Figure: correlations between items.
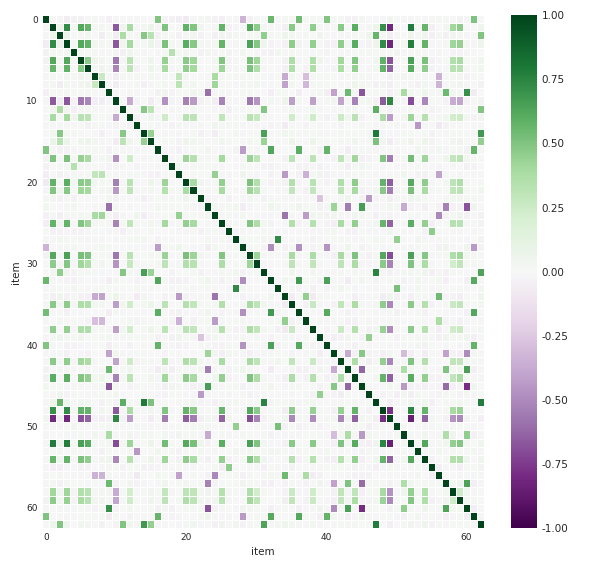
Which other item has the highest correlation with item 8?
24
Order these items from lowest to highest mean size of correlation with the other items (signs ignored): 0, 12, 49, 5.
0, 12, 5, 49
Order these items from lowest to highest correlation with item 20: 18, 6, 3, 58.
18, 58, 6, 3
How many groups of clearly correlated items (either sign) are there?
10
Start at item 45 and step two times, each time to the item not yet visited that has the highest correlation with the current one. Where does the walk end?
41
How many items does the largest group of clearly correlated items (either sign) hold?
22
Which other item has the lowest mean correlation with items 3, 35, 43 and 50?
49
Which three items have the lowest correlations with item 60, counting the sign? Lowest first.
45, 23, 41
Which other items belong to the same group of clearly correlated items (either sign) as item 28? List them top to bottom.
0, 16, 32, 36, 40, 61
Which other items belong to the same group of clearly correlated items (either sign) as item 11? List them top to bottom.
2, 14, 15, 31, 47, 62
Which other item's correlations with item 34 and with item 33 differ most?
27
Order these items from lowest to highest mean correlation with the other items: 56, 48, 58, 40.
56, 40, 58, 48
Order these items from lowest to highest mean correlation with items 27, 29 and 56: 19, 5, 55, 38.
19, 55, 38, 5
